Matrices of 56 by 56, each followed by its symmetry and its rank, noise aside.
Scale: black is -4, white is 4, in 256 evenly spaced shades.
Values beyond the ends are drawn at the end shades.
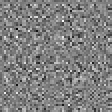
no symmetry, rank six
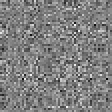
no symmetry, rank six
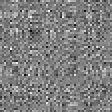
symmetric, rank six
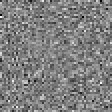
no symmetry, rank seven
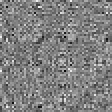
symmetric, rank five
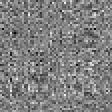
no symmetry, rank seven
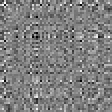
symmetric, rank five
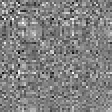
symmetric, rank five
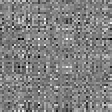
no symmetry, rank five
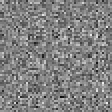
no symmetry, rank six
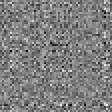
no symmetry, rank five
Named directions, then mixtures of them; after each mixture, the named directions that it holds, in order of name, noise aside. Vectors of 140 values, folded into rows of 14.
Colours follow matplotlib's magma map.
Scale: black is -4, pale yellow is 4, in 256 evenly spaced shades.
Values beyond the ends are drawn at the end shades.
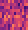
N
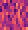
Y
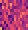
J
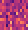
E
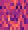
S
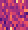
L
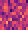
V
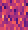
N, S, Y.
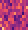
J, N, V.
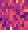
L.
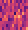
J, N, Y.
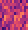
J, N.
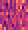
L, S, Y.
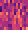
N, Y.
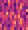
L, N, Y.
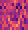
S.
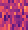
N.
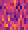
S.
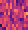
J, L, Y.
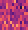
L, S.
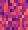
V.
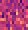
E, N.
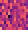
J, N.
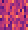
E, N.
